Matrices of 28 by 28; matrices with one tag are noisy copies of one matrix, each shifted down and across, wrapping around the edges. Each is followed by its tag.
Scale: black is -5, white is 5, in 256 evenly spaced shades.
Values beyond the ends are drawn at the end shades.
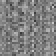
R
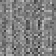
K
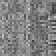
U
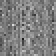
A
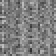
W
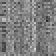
U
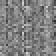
W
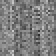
U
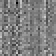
K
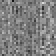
A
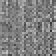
K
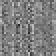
K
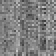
U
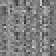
W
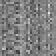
R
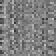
R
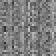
W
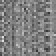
R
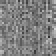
A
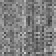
U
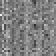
W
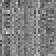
U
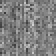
A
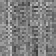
U
